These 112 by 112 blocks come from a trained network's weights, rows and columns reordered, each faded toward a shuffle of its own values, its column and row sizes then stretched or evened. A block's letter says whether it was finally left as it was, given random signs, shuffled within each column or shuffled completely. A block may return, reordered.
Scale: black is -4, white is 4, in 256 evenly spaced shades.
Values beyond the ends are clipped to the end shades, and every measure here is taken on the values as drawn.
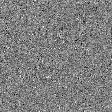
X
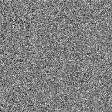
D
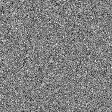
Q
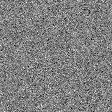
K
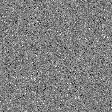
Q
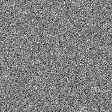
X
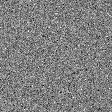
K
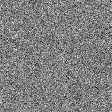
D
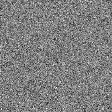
X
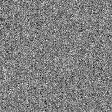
Q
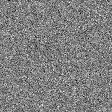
K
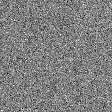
K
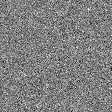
Q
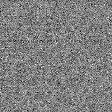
D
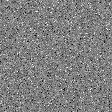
K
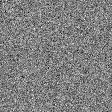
K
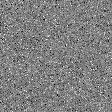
K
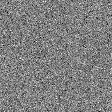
Q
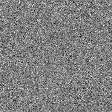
X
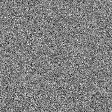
X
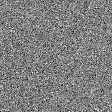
K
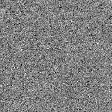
D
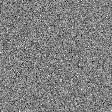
Q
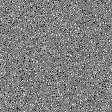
K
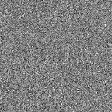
D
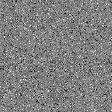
D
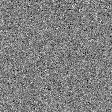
K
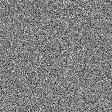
K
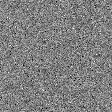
Q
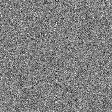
Q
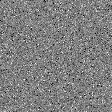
K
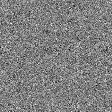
X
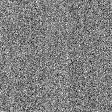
Q
